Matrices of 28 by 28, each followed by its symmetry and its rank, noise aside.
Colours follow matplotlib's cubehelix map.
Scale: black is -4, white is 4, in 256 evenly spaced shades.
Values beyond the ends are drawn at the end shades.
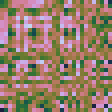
symmetric, rank three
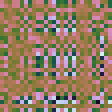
no symmetry, rank two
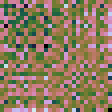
symmetric, rank three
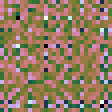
symmetric, rank two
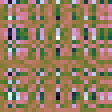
no symmetry, rank one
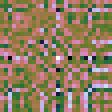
symmetric, rank three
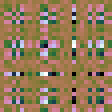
symmetric, rank one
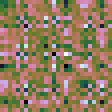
symmetric, rank two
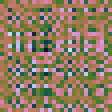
no symmetry, rank two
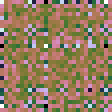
symmetric, rank two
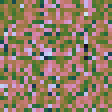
no symmetry, rank three
